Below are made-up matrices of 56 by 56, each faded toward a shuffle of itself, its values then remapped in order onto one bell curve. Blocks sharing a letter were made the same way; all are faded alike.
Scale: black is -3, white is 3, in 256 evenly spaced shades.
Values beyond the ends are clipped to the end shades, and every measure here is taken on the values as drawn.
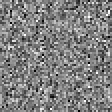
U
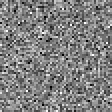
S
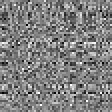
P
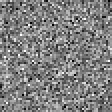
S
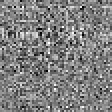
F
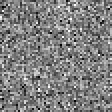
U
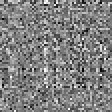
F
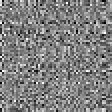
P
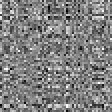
P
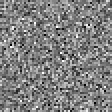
S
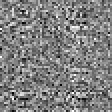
F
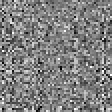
F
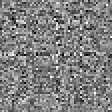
F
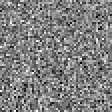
S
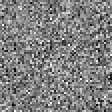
U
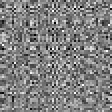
P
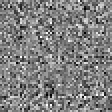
F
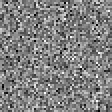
U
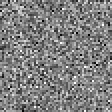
S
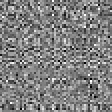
P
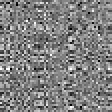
P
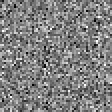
U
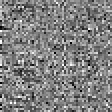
F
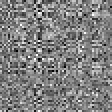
P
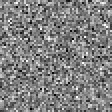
S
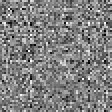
F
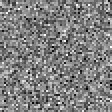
S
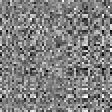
P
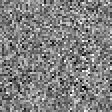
U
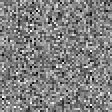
U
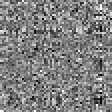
F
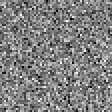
S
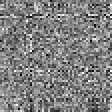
F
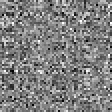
F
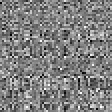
P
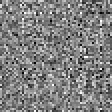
F
